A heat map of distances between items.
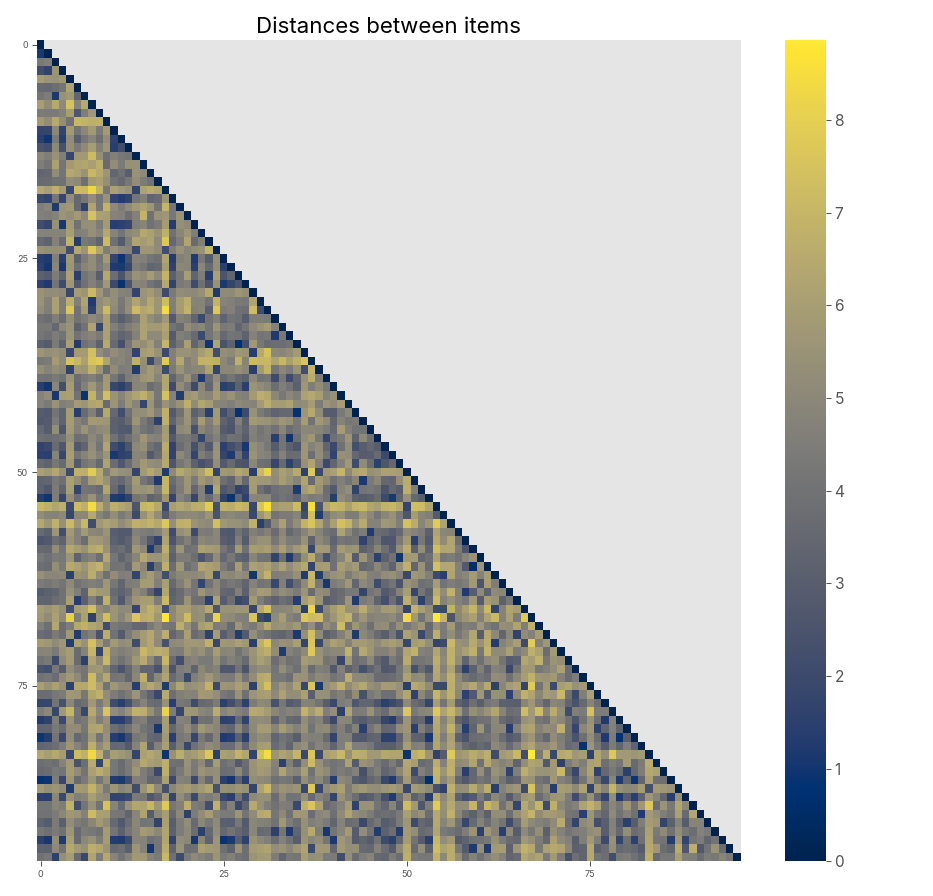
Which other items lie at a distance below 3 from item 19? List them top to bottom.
2, 6, 41, 72, 78, 95
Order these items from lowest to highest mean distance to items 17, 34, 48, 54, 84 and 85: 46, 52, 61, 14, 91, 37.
46, 91, 52, 61, 14, 37
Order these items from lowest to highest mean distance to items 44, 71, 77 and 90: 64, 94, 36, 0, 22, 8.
0, 64, 94, 8, 22, 36
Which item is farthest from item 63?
37
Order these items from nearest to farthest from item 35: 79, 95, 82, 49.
49, 79, 95, 82
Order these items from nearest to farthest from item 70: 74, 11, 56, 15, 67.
11, 74, 15, 56, 67
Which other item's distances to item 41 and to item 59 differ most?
61
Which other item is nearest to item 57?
45
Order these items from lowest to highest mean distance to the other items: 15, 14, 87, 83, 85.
85, 15, 87, 14, 83
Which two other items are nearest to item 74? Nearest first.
82, 90
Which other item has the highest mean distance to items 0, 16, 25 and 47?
54
